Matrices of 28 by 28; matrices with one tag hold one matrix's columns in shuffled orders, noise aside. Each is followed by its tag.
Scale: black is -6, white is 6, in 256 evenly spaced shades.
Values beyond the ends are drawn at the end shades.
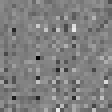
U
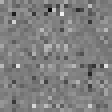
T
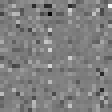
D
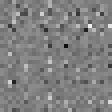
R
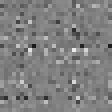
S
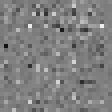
R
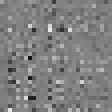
U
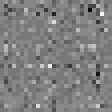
T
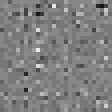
D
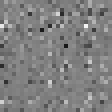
R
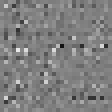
S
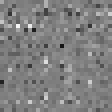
R
